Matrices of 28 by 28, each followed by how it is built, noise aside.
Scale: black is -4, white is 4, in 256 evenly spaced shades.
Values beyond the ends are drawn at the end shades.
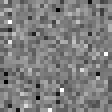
sparse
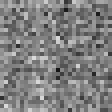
blocks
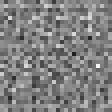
repeating columns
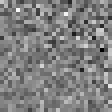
upper triangular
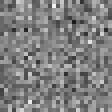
blocks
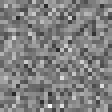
repeating columns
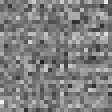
blocks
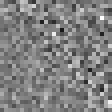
upper triangular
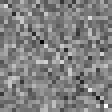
diagonal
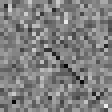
diagonal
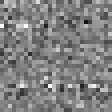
uneven rows
